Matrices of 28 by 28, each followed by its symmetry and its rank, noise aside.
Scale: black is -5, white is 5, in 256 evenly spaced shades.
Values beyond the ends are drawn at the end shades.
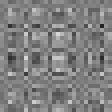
no symmetry, rank two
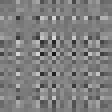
symmetric, rank one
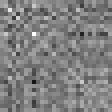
symmetric, rank three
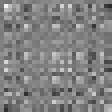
symmetric, rank two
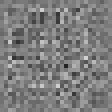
symmetric, rank three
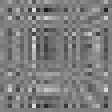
no symmetry, rank two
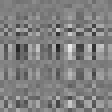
no symmetry, rank one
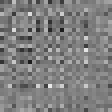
symmetric, rank two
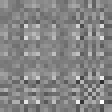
symmetric, rank two
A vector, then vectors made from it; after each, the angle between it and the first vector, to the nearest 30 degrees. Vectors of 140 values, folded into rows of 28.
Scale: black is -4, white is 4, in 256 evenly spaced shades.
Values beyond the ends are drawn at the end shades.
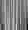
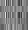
60 degrees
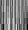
30 degrees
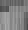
60 degrees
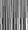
120 degrees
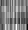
30 degrees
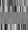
90 degrees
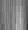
60 degrees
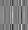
90 degrees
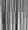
120 degrees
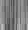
150 degrees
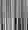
60 degrees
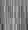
30 degrees
